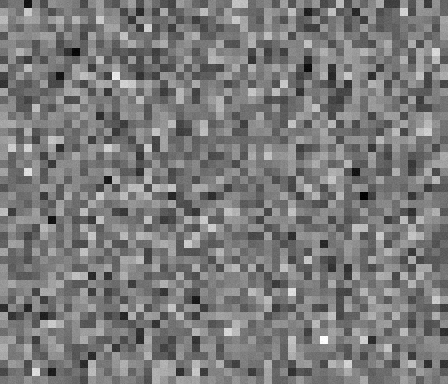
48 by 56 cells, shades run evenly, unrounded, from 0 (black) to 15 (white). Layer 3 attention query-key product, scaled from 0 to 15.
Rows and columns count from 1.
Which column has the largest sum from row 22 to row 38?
48
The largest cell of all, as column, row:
41, 43
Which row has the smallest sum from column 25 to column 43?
39
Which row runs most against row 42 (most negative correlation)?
6
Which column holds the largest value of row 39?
22
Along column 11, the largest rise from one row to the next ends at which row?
32
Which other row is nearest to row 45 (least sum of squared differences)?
44
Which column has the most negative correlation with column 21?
23
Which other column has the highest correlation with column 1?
37
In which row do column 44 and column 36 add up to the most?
10
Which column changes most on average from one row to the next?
25
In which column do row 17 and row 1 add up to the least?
15
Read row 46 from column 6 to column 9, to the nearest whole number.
8 6 7 8
